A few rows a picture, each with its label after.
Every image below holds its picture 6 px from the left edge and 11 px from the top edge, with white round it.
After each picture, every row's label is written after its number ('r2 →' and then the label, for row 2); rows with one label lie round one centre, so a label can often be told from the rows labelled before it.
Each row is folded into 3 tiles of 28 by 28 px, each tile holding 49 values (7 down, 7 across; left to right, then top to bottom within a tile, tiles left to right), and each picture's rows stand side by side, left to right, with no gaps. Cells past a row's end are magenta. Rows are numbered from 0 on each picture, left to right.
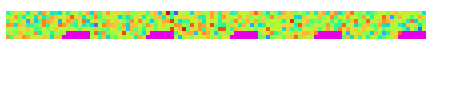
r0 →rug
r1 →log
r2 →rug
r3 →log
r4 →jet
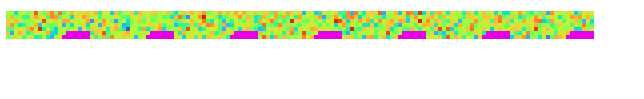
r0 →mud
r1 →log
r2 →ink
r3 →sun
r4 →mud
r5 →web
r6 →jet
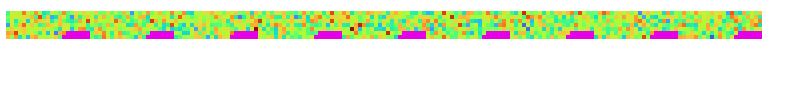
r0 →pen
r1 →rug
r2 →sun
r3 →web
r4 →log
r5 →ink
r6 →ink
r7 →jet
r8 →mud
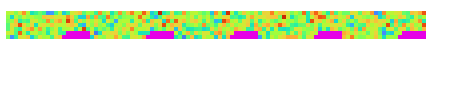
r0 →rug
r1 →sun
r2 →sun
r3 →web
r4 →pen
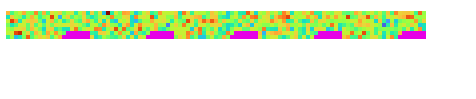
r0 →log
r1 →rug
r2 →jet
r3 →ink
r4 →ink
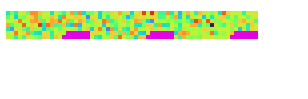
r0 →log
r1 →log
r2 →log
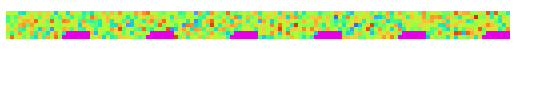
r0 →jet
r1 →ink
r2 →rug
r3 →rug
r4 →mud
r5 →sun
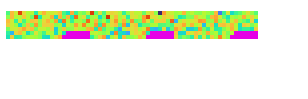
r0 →mud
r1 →web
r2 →jet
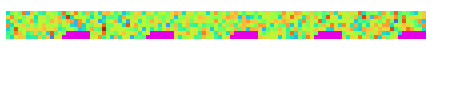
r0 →rug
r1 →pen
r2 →log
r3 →mud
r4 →rug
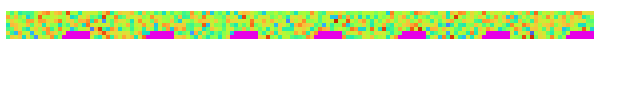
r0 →sun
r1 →rug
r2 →mud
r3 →pen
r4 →log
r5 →mud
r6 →rug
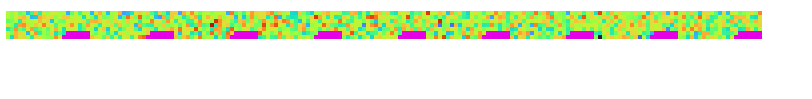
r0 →rug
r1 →sun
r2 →pen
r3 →web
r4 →ink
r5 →mud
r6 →rug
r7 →rug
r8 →web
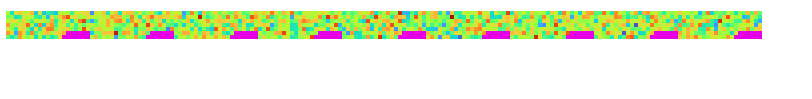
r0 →web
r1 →jet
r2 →log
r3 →mud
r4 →pen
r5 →sun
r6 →pen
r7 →jet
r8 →log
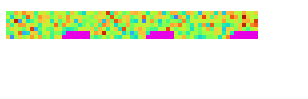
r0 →rug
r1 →rug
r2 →mud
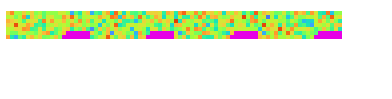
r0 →web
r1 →rug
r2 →mud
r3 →rug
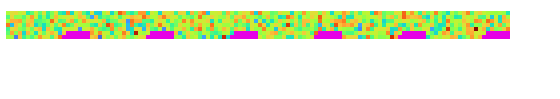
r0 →log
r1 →log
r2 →rug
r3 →mud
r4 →mud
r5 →sun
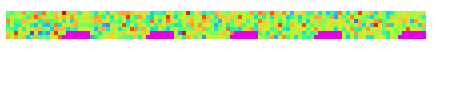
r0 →ink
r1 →sun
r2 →ink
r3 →web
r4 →rug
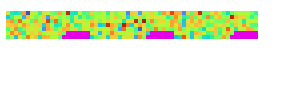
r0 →log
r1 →web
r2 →web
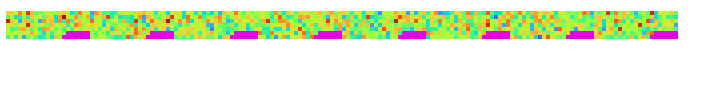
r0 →web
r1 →sun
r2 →log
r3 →sun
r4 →web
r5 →sun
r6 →jet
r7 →pen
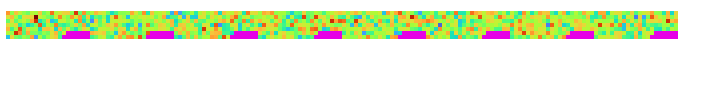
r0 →ink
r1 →log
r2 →log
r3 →web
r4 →mud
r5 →ink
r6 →log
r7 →web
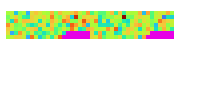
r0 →mud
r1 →pen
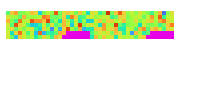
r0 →jet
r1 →rug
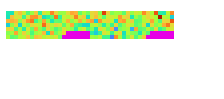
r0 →ink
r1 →mud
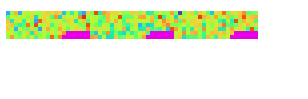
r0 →sun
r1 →mud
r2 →ink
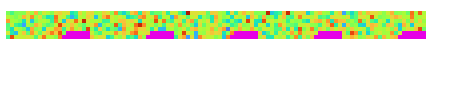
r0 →sun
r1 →web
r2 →pen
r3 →sun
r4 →ink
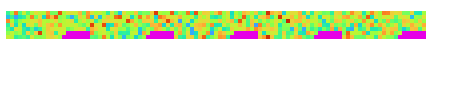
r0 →sun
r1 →mud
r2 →mud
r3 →jet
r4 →sun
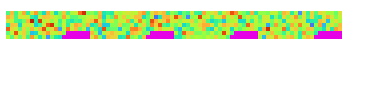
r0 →pen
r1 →sun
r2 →ink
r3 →rug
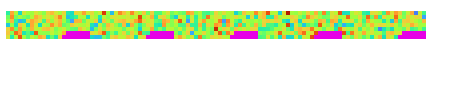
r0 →pen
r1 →log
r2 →pen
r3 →sun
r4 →ink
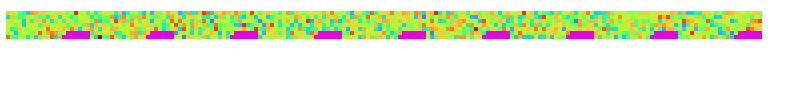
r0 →sun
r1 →pen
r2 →log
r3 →jet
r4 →log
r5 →rug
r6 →pen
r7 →ink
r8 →log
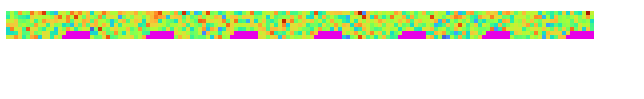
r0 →mud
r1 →rug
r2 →jet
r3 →pen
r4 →rug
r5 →ink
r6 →log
